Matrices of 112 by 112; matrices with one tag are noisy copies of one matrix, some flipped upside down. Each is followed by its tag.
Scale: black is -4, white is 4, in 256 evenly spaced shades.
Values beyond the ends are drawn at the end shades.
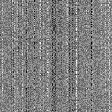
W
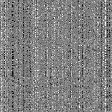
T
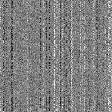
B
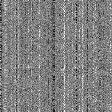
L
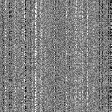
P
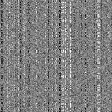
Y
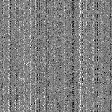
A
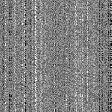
P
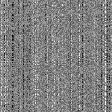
T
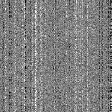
P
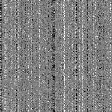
L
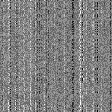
A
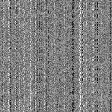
A
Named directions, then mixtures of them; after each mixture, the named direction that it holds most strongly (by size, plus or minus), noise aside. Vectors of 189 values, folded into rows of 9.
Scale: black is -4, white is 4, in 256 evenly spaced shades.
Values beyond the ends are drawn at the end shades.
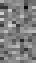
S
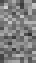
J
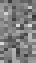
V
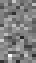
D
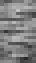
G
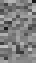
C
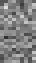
J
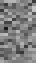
C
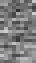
G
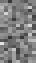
V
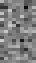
S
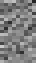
C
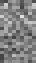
J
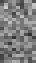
J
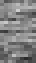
G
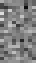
S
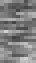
G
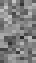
J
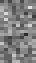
V
